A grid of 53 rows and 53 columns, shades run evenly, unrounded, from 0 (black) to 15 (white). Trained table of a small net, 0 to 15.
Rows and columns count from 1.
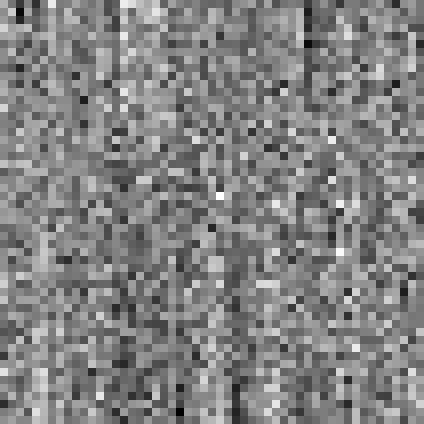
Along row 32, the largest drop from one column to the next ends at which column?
36
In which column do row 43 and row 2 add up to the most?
27
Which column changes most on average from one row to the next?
3
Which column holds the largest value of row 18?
42
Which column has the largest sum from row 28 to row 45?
6
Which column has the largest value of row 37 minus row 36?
24
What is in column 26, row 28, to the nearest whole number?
8
